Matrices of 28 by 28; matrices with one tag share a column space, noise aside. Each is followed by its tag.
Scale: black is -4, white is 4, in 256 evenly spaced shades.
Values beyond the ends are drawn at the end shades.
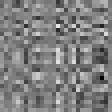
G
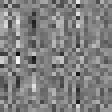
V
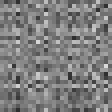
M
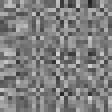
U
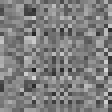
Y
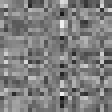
U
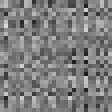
U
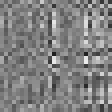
V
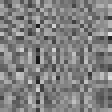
G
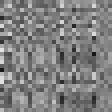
G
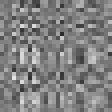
G
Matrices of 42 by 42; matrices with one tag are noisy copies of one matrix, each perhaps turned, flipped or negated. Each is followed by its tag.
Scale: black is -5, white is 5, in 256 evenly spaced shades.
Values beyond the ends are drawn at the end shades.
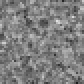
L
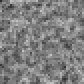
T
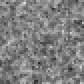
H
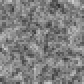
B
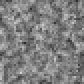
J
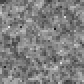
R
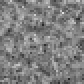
J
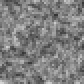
R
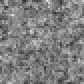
H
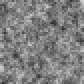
R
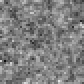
H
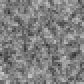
B
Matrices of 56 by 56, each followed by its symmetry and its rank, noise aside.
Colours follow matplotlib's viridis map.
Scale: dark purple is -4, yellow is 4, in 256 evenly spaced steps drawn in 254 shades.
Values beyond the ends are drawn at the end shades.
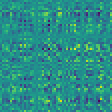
no symmetry, rank three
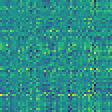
antisymmetric, rank four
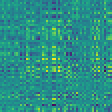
no symmetry, rank three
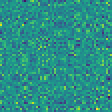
antisymmetric, rank six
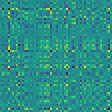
symmetric, rank three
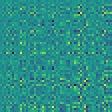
no symmetry, rank four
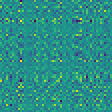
no symmetry, rank four
